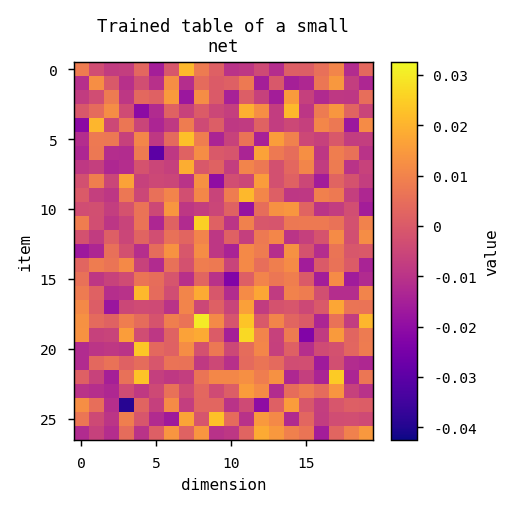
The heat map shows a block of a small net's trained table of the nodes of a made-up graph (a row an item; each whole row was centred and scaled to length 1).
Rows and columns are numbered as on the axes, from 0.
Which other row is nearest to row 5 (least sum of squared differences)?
21
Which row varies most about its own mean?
19
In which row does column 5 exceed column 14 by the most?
9
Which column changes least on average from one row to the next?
2
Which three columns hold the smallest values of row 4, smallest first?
0, 18, 5
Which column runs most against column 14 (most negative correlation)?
10
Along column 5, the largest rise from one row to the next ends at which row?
7
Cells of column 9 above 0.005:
5
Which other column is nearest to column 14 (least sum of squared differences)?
6
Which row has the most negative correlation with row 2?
25
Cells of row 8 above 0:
6
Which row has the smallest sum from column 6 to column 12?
15
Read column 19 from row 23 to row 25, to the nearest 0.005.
-0.01 0 -0.005
